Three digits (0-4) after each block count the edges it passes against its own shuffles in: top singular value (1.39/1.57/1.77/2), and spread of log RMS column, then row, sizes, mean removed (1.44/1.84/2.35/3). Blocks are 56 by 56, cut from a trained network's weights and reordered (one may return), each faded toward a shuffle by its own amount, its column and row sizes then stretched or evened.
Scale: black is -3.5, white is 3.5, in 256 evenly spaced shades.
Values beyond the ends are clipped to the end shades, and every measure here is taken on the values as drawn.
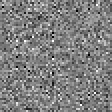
2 2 0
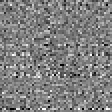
3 0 3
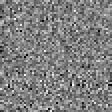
2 0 1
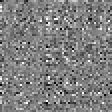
1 2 3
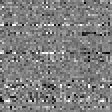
2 1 4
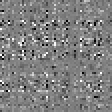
1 4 4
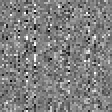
2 4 0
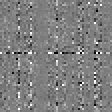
2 4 1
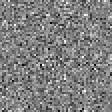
0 0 1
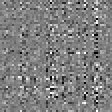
4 4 3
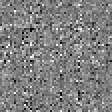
0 3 2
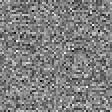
2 0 0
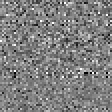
2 0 3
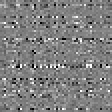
4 2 4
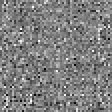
1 2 1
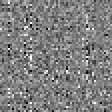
2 3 1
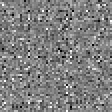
1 2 2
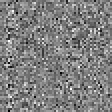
3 3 0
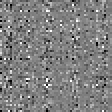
0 4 2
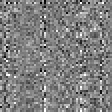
4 4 1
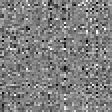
2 3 2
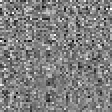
3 1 2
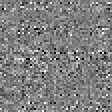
1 2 3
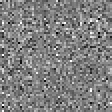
3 2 1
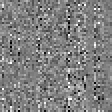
1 4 0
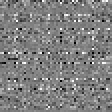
2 2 4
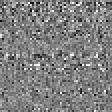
2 1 3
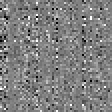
1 4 2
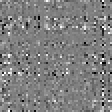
1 4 3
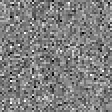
1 1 0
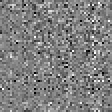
1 3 2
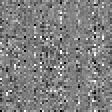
1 4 1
